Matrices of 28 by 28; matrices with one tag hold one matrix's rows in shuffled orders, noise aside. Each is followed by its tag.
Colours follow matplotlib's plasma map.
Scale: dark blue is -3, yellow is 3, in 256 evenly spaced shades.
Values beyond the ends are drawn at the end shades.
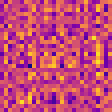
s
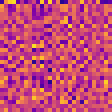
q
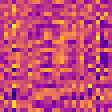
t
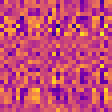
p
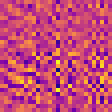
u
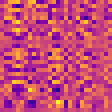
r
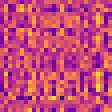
s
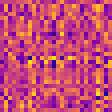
s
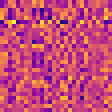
q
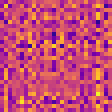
s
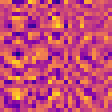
r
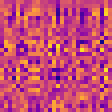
p
